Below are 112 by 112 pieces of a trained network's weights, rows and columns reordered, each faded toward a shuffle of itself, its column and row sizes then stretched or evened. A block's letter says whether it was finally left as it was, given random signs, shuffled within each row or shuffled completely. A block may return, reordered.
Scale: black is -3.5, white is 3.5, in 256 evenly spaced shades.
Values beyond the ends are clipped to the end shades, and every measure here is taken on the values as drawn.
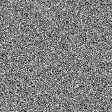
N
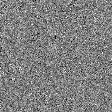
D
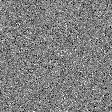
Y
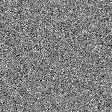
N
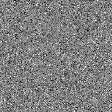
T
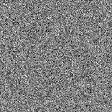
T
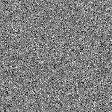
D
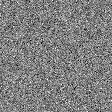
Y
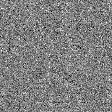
D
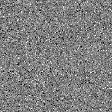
T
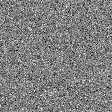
Y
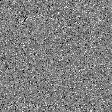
D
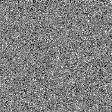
D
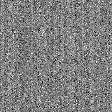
T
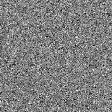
T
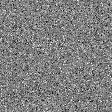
N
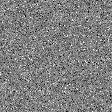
N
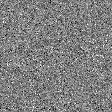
N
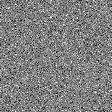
T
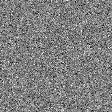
D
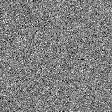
N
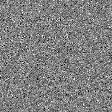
T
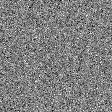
Y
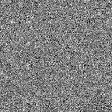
T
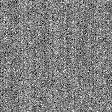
T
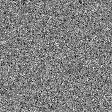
Y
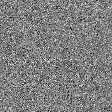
D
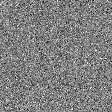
N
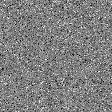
N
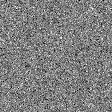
Y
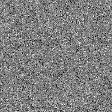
D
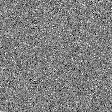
N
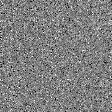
D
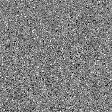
D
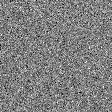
Y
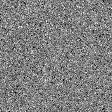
Y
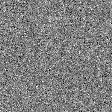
Y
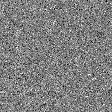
N
